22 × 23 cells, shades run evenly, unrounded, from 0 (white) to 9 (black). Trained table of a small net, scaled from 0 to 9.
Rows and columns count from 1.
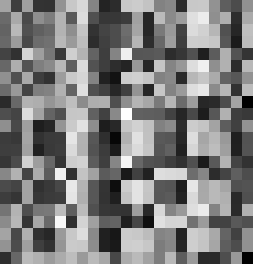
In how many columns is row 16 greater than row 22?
12
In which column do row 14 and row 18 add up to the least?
8
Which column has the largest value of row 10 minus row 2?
19
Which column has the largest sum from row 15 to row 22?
11
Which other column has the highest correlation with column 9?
22
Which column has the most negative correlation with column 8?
10
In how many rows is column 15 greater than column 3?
14
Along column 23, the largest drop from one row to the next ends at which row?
6
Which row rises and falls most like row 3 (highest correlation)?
4
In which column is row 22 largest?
23
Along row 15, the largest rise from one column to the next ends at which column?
7
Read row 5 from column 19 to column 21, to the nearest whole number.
8 6 3
